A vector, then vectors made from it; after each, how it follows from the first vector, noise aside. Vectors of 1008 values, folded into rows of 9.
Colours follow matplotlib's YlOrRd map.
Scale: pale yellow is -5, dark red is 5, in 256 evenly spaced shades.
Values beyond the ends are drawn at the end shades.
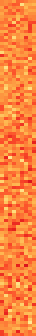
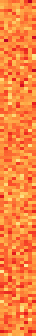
wrapped around.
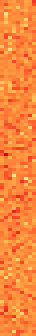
reversed, partly zeroed.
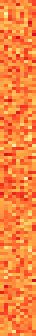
reversed.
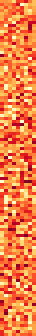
scaled up.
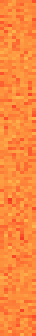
wrapped around, negated, shrunk.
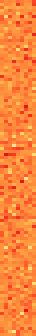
reversed, partly zeroed.
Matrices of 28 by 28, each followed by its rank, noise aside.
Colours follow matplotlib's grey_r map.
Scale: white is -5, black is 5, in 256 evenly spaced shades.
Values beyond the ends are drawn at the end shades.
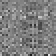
four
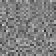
six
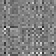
three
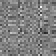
three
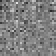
four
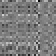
two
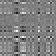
one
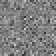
six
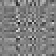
two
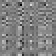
two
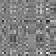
three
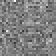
six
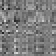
three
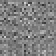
four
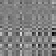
one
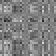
two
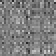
four
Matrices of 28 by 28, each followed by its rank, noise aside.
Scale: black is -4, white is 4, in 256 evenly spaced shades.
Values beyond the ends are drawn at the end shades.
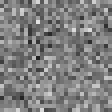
eight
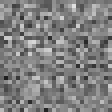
six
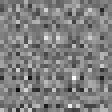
three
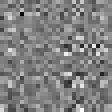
four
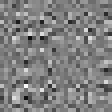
three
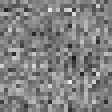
eight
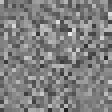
eight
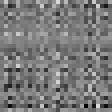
three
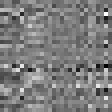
three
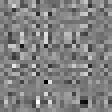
three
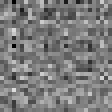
four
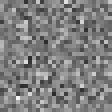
eight
